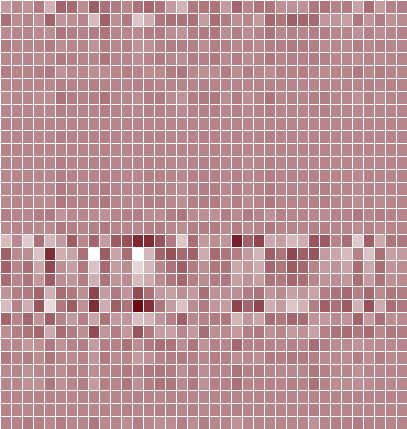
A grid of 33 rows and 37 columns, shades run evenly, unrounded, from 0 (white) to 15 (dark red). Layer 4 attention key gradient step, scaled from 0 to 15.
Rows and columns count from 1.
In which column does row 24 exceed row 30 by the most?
13
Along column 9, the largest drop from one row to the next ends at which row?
20
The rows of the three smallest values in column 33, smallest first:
19, 24, 1
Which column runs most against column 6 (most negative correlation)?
16
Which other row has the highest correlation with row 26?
23
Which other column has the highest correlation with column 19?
6
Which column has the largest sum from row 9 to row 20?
22
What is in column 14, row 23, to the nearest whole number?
9
